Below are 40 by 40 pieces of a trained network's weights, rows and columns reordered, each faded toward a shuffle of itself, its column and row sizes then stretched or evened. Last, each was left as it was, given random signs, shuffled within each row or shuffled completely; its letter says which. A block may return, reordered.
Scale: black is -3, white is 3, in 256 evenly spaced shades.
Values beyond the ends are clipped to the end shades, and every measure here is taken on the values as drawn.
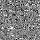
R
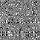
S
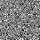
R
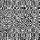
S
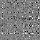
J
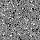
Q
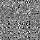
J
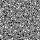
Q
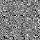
S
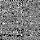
J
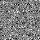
R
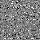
R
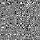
S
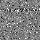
R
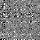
J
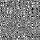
S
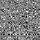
J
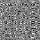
S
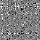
J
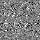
R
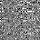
J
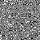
R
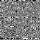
J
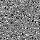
R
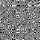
S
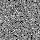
Q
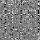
S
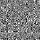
S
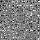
J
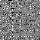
J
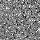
Q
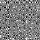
S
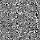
J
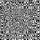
S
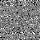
R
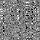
S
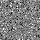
Q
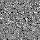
R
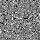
R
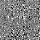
S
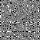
J
